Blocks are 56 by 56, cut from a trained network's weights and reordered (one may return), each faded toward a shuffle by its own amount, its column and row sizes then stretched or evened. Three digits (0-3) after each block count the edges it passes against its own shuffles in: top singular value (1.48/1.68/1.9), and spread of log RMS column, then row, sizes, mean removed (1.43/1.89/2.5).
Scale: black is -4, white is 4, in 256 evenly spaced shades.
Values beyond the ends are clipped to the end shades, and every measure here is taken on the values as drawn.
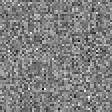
2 0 0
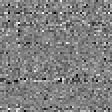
1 1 3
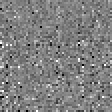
1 2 2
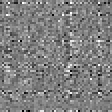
3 1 3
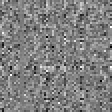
2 3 0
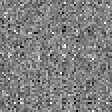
3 1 1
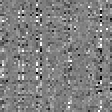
3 3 0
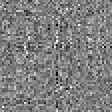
2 2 0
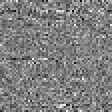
1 0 2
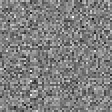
3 0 0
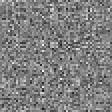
3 2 0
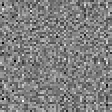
3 1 0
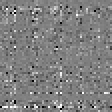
1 2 3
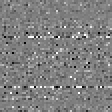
3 0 3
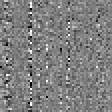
2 3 0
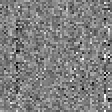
1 2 0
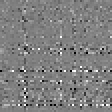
3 2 3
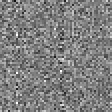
1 1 0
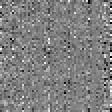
1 3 0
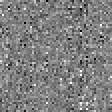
0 2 0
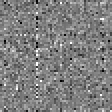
2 2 1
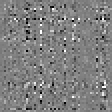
2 3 2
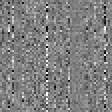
3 3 0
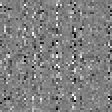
2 3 1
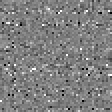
0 0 2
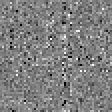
1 2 1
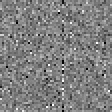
0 1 0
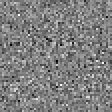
1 0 1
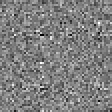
2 1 1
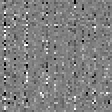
2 3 1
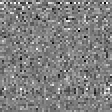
2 1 2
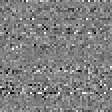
1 0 3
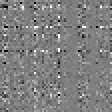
2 3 2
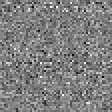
2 0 2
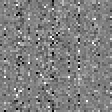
0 3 0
